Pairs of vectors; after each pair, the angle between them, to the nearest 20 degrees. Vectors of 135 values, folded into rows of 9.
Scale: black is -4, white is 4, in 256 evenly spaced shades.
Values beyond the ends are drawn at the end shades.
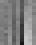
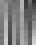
120 degrees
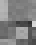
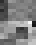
160 degrees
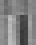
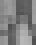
120 degrees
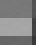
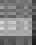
20 degrees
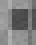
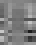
80 degrees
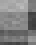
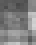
160 degrees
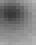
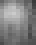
160 degrees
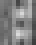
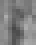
120 degrees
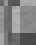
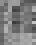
140 degrees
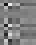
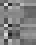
160 degrees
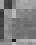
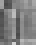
40 degrees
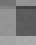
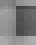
20 degrees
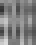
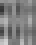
20 degrees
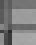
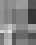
140 degrees
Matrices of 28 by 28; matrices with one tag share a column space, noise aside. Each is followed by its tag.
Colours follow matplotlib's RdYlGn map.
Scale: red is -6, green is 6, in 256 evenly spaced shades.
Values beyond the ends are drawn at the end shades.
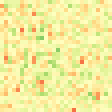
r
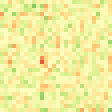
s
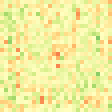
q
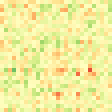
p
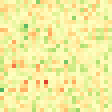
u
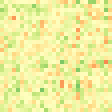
u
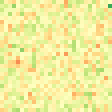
s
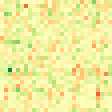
p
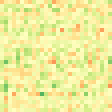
r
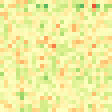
s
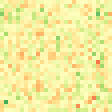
q
